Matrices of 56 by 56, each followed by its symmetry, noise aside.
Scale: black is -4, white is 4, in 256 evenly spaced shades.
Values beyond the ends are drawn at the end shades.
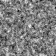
no symmetry.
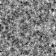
mirrored top to bottom.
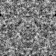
mirrored left to right.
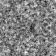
mirrored top to bottom.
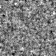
antisymmetric.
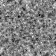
same after a half turn.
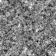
same after a half turn.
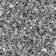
same after a half turn.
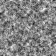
same after a half turn.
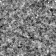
no symmetry.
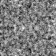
mirrored top to bottom.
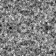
mirrored top to bottom.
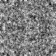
mirrored top to bottom.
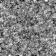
same after a half turn.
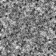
same after a half turn.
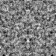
mirrored left to right.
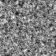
antisymmetric.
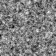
antisymmetric.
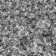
antisymmetric.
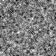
symmetric.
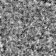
antisymmetric.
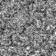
symmetric.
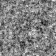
symmetric.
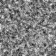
symmetric.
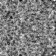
mirrored top to bottom.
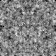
mirrored left to right.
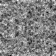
mirrored top to bottom.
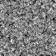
same after a half turn.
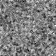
symmetric.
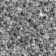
symmetric across the other diagonal.
